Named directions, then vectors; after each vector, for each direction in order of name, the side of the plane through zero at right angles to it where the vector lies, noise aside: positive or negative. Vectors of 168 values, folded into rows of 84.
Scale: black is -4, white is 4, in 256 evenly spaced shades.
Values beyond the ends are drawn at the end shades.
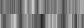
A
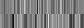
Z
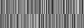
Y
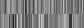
negative, negative, positive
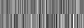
negative, positive, negative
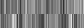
positive, positive, negative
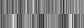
positive, positive, negative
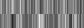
negative, negative, positive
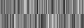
positive, positive, positive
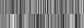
positive, negative, negative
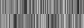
negative, negative, negative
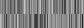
positive, negative, positive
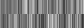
positive, positive, positive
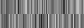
positive, positive, positive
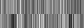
negative, negative, positive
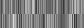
positive, positive, negative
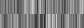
positive, negative, positive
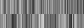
negative, negative, positive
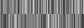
positive, positive, positive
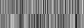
positive, negative, negative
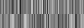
positive, negative, negative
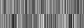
negative, negative, positive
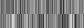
positive, positive, negative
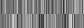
positive, positive, negative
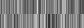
negative, positive, negative
